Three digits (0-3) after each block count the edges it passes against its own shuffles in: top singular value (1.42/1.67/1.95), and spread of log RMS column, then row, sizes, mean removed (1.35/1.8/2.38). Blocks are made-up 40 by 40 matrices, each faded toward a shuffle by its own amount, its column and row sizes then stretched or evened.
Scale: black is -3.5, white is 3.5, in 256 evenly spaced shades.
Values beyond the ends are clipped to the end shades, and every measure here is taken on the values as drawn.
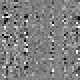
0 3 2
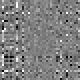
3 3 1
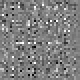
0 3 2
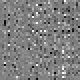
1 3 0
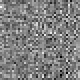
3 2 0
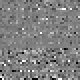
1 0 3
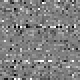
0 0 3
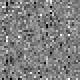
0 2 0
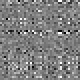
3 1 3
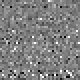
0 0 2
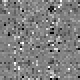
1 2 1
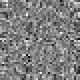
2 2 0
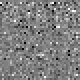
0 0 2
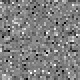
1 0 0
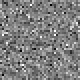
0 0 0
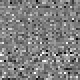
1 0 3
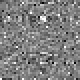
2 0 2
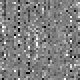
1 3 0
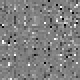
0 2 1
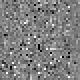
0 2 0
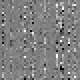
0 3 0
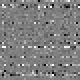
2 1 3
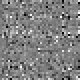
1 2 2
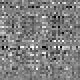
3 1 3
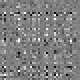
3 3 3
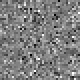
1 2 0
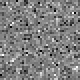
0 0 0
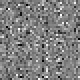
1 2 0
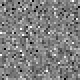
0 0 0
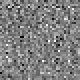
2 1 1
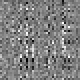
3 3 1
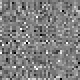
3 1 2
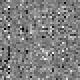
1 2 1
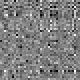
3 2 2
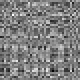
3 0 3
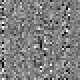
2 3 0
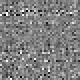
1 1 2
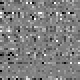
1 1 3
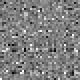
2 0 2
